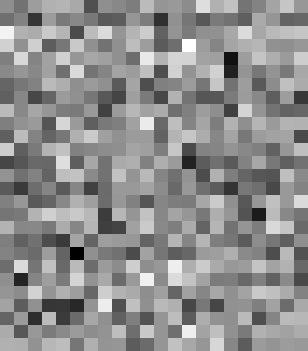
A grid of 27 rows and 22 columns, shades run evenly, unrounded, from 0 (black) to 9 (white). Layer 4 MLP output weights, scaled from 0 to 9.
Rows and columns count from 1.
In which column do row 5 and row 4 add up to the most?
14
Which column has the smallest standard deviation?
10
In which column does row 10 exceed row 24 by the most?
5
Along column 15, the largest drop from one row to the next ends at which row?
2
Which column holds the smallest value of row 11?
22
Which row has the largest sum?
3
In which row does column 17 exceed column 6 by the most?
20
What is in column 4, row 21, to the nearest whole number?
7
